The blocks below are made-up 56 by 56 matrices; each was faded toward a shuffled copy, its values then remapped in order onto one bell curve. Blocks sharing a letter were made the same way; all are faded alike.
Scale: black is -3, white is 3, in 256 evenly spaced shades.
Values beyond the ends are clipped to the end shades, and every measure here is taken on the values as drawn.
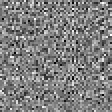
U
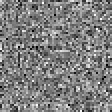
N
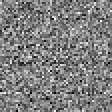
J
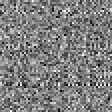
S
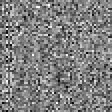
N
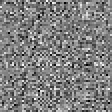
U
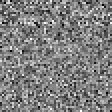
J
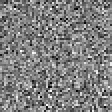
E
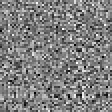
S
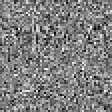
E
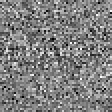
J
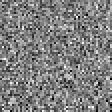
E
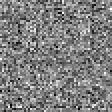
E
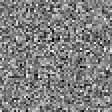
E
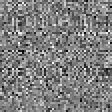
U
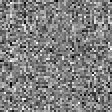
N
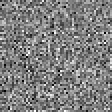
E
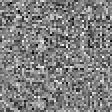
S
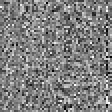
N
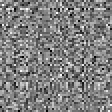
U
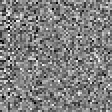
N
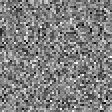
E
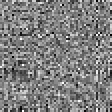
U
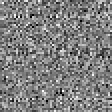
S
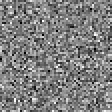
E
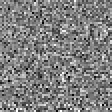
J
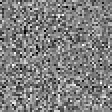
N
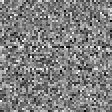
J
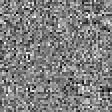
E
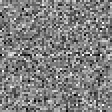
J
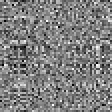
U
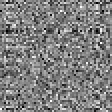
U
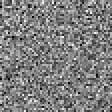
E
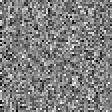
N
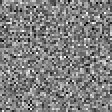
E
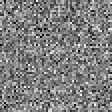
S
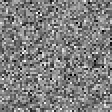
E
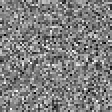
E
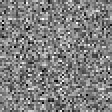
E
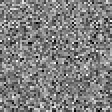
E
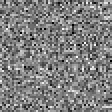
S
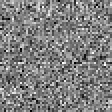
J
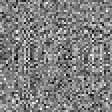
U
